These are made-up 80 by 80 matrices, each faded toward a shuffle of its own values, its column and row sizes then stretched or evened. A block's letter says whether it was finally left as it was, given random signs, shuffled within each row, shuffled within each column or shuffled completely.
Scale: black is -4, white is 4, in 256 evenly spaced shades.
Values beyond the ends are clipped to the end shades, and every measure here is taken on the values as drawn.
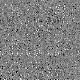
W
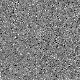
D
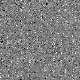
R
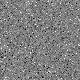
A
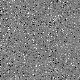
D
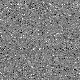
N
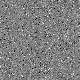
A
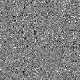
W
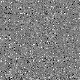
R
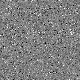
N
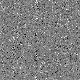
D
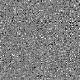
W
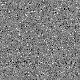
N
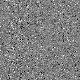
D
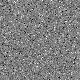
A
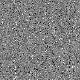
D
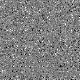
R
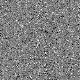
D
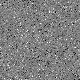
A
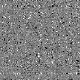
W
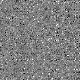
W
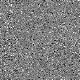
R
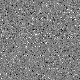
N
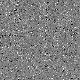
R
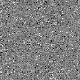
W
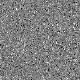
D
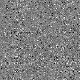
W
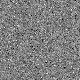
A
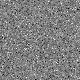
A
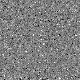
N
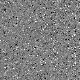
D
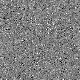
N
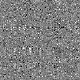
W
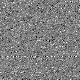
N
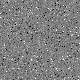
A
